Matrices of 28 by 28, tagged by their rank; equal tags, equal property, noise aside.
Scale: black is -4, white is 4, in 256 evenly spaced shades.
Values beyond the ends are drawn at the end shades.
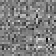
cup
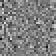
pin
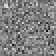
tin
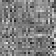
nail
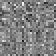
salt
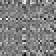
nail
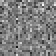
tin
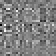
nail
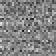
cup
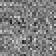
cup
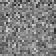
pin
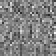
tin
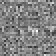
tin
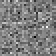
pin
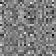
nail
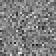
pin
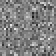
cup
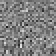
pin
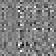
salt
